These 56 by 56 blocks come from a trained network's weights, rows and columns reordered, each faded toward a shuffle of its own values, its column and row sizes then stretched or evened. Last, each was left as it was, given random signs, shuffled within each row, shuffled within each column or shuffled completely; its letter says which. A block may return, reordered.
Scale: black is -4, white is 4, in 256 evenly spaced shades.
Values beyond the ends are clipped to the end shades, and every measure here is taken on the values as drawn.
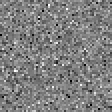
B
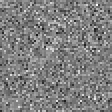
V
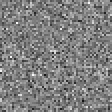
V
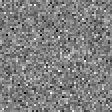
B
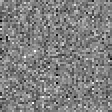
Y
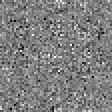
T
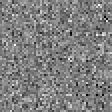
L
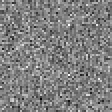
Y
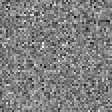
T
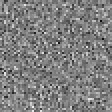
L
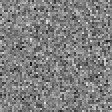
Y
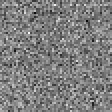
T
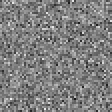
V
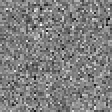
T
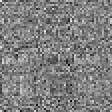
L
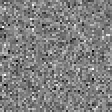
Y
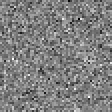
B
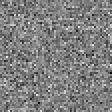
T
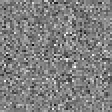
L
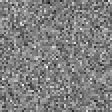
B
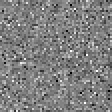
B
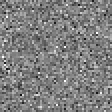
Y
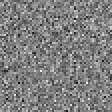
L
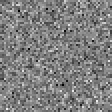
B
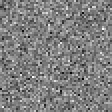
B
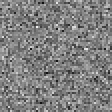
T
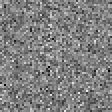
Y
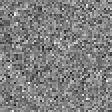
V
